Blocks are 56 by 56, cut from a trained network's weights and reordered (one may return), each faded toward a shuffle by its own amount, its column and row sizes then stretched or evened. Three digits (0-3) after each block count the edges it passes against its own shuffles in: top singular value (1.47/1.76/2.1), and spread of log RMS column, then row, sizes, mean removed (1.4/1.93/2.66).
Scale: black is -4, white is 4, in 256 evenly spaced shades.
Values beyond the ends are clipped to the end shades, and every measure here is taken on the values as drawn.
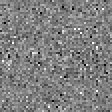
0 0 1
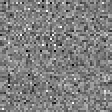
2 0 1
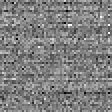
2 2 1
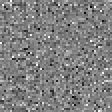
1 0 0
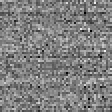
1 2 1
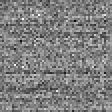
1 1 1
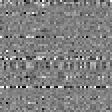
3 0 3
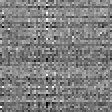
3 3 0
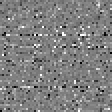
2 1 2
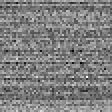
3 0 1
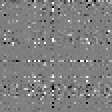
2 2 3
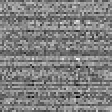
3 1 0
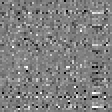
3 2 2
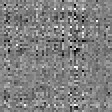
1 3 2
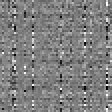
2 3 0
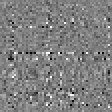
2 2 2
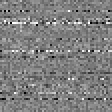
1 0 3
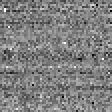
1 1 2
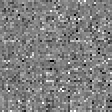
2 1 1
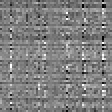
3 3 0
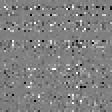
0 2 3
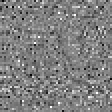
2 0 2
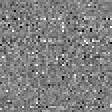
1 0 2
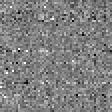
0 1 2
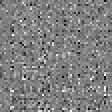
1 2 1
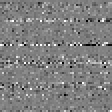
2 0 3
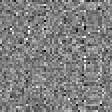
2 1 0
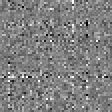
0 2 2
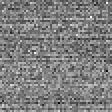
2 0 1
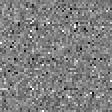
0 0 1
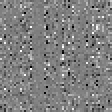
2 3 0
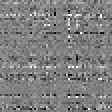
2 2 3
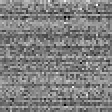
3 1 1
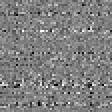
0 1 3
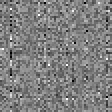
0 3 1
